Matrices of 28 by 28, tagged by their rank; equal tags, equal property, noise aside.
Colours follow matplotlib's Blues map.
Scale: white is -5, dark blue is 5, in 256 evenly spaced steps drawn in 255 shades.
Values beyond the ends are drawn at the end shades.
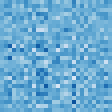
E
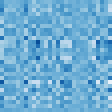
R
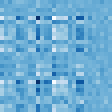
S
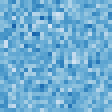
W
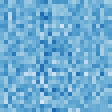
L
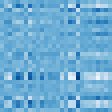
S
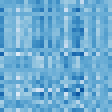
R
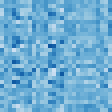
E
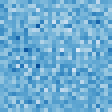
W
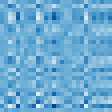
S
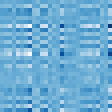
S
